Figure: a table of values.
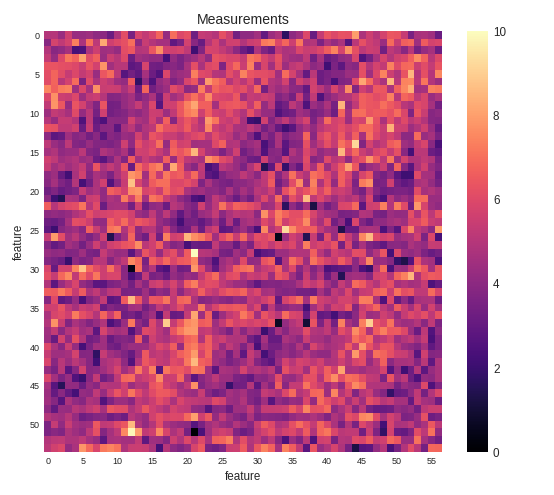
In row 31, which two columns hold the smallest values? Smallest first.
42, 12
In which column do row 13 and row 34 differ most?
12
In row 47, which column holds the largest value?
39
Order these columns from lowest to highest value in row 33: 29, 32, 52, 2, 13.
13, 32, 29, 52, 2
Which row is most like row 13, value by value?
47
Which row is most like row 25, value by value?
23
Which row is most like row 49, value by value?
40
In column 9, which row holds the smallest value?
26
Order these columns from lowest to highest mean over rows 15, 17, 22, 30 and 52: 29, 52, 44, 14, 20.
52, 14, 20, 29, 44
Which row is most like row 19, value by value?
34
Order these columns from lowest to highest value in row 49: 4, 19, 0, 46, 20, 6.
6, 4, 0, 19, 20, 46
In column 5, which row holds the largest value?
30
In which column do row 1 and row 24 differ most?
8
